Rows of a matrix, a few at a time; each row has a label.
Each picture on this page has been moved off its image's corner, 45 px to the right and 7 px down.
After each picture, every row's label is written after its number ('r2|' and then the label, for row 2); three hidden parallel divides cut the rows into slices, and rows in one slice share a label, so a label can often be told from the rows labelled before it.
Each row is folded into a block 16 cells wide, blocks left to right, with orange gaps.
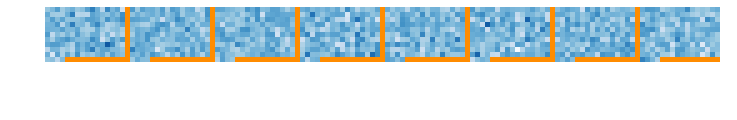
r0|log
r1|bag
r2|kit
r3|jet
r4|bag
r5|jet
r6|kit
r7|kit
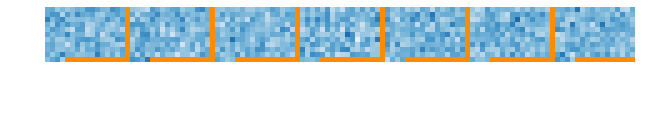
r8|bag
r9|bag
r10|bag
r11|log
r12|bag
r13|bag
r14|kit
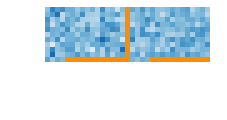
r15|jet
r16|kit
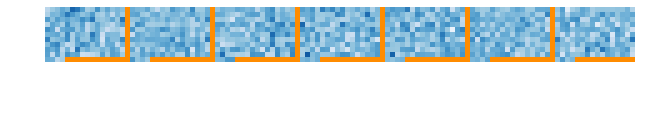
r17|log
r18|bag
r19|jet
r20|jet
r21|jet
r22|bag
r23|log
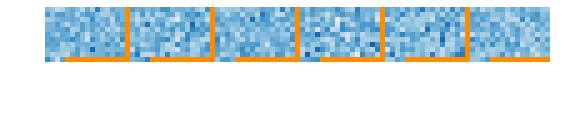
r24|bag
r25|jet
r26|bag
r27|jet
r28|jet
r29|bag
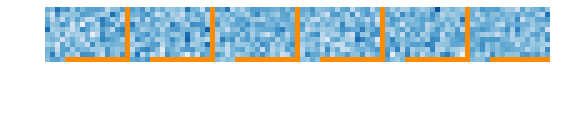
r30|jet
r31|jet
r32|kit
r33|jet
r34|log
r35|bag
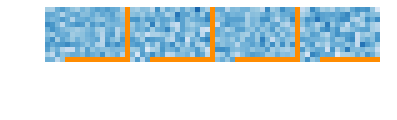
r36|bag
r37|log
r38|bag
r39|log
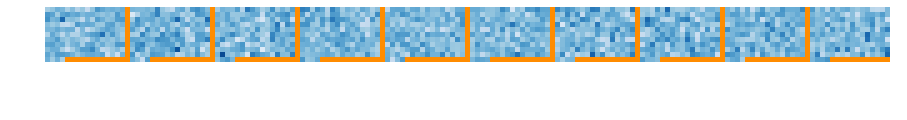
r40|bag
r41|log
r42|jet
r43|bag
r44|bag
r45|kit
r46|jet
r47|log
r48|kit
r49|jet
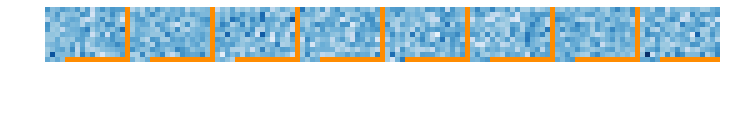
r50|jet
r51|bag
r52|log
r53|jet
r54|jet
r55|jet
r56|kit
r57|jet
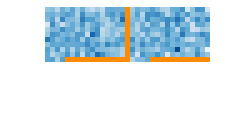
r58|log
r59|log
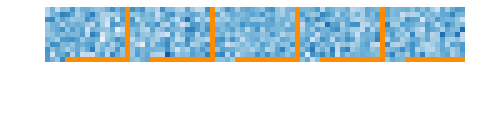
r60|log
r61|jet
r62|kit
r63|log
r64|jet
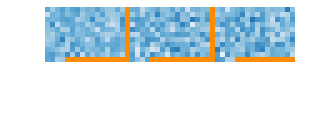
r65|bag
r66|log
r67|log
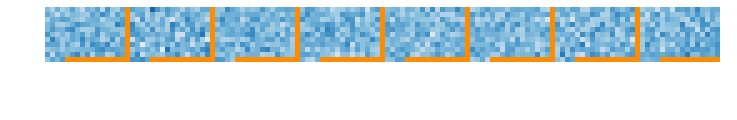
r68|bag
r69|jet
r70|bag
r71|bag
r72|kit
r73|kit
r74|jet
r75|kit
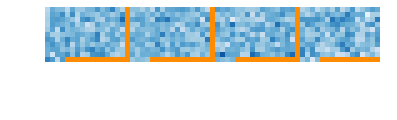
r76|log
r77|bag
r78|jet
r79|log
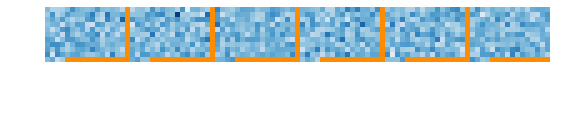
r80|log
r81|log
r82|kit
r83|jet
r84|log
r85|bag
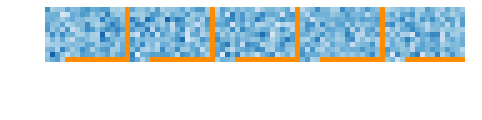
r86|jet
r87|log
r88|log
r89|bag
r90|log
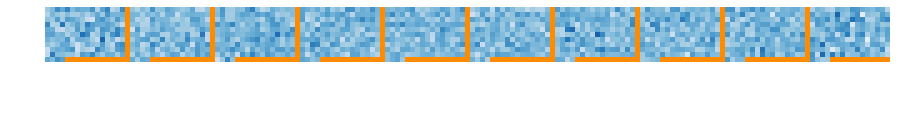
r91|jet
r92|kit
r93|kit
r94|bag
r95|kit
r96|bag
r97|bag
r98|bag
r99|kit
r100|log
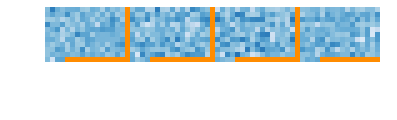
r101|kit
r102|log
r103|log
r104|bag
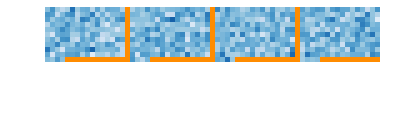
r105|log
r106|log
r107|jet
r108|jet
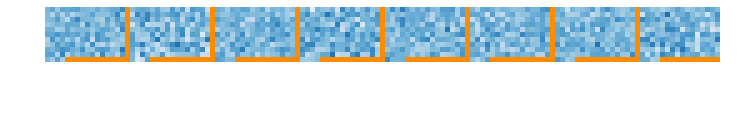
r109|kit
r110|log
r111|kit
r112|log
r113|kit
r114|kit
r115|bag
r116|log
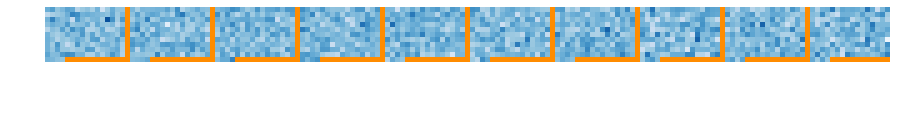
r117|bag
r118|bag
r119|kit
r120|kit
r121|bag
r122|kit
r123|bag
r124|jet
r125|bag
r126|jet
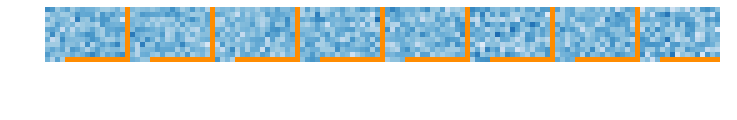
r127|kit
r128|bag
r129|kit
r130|bag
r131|kit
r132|jet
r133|kit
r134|log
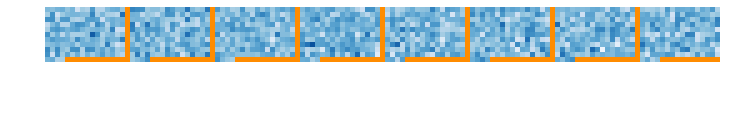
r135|log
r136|jet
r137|bag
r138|log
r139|log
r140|jet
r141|jet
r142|log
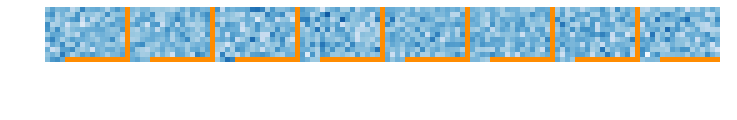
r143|kit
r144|bag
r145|jet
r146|log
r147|bag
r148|bag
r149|log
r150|log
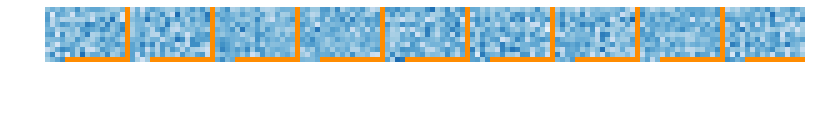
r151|jet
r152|log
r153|bag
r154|bag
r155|jet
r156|log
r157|log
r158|kit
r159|log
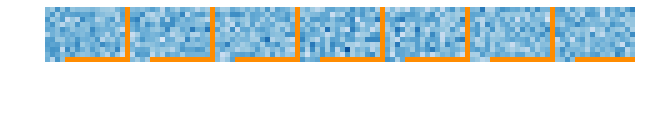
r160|bag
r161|kit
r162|bag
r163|log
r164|log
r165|kit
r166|kit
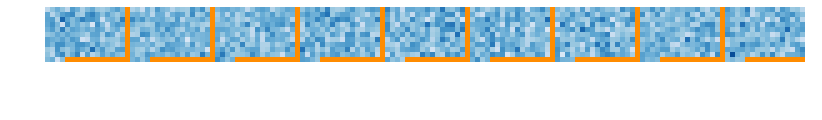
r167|log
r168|bag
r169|kit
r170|log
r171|jet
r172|log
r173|log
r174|kit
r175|jet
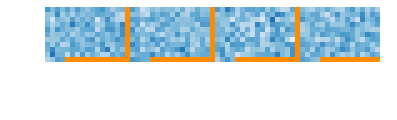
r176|kit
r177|bag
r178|jet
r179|bag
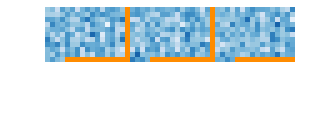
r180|log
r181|jet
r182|jet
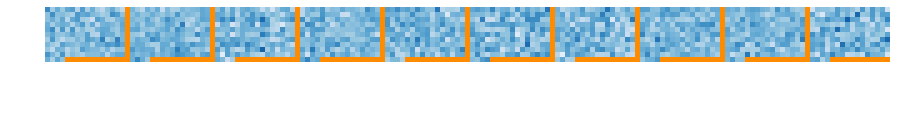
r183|kit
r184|bag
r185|log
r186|bag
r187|kit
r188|jet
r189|log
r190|kit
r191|bag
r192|log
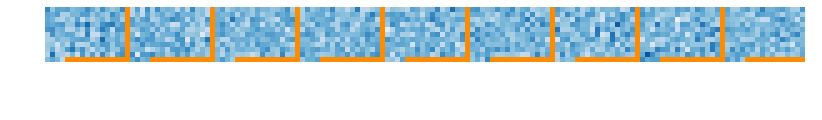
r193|jet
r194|log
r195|bag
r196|kit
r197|log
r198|kit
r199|jet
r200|jet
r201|kit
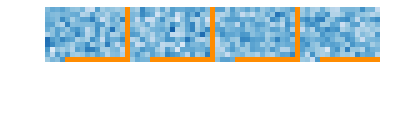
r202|log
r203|jet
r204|kit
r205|log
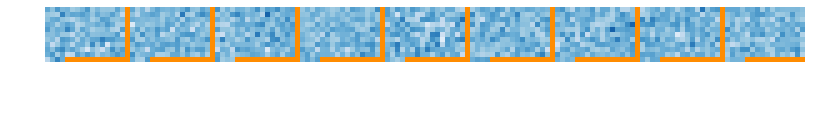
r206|kit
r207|bag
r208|kit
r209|kit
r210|log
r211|bag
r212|kit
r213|bag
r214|kit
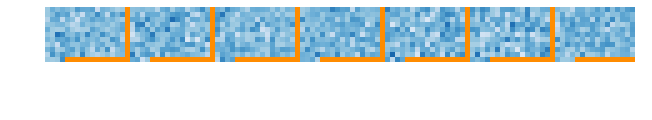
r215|kit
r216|log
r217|kit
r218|kit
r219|jet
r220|jet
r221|bag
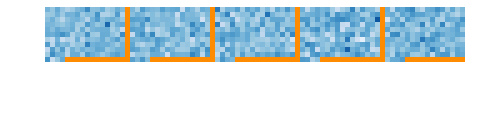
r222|kit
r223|kit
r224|kit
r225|log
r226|bag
